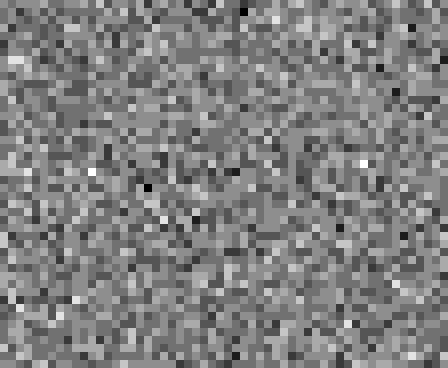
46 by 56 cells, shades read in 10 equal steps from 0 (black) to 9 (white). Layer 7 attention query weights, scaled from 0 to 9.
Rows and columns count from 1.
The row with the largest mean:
5
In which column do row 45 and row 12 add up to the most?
52
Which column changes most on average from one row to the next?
4
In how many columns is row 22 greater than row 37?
20
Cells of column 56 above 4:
20
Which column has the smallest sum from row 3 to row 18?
11
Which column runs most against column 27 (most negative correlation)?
13
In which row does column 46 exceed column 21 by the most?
21
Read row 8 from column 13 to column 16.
7 5 3 4
